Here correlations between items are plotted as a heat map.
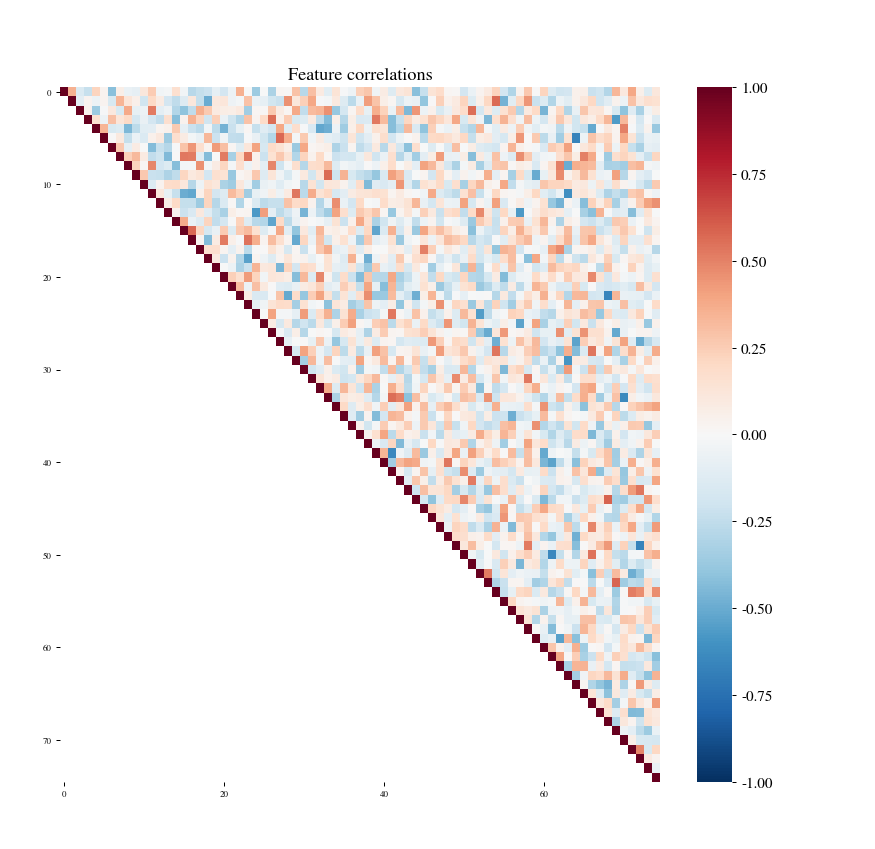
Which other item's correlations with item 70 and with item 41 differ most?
33
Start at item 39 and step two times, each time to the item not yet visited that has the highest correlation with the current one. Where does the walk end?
26
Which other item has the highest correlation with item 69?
53
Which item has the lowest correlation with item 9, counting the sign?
59
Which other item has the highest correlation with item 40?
48
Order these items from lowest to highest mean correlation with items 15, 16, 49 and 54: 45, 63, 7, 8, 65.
8, 45, 65, 63, 7
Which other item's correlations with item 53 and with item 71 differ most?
52
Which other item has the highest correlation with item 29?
11
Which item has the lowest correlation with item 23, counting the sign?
18
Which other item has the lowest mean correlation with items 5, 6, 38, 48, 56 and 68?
64
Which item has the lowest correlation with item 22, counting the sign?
68
